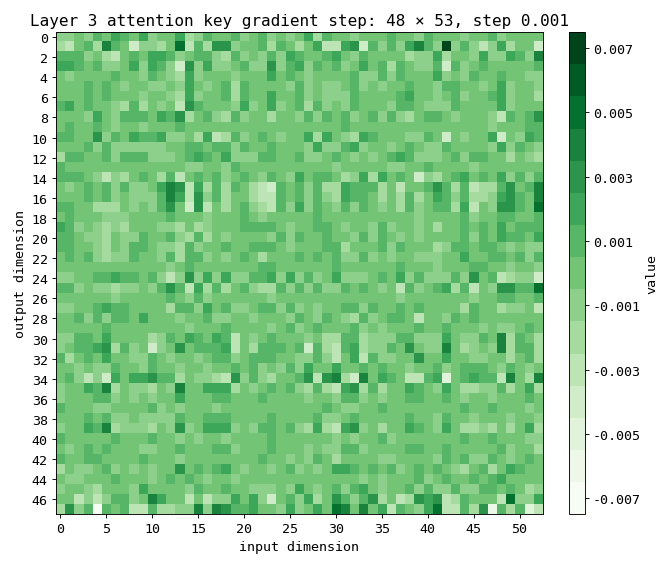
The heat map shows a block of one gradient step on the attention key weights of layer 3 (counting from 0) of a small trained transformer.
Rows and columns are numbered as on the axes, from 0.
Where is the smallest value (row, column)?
47, 4
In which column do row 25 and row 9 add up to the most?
52
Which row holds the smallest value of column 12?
24
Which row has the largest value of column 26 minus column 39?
14
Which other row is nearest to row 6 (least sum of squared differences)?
5
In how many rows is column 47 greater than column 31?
17
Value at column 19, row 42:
0
